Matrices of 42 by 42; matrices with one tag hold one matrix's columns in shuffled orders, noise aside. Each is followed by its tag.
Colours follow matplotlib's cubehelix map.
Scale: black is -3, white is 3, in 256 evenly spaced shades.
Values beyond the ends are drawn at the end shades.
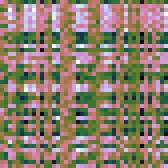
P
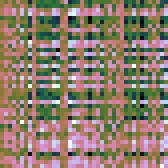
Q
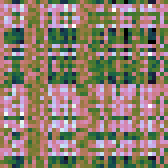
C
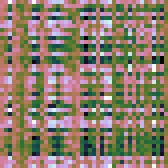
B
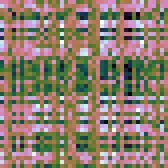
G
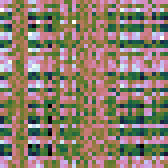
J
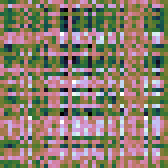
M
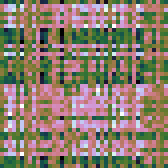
C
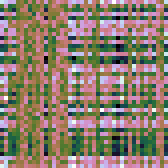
B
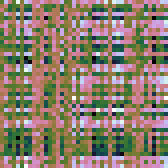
B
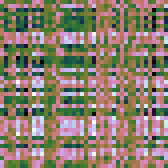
M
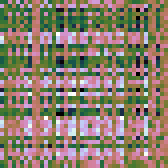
M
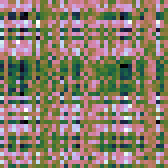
G
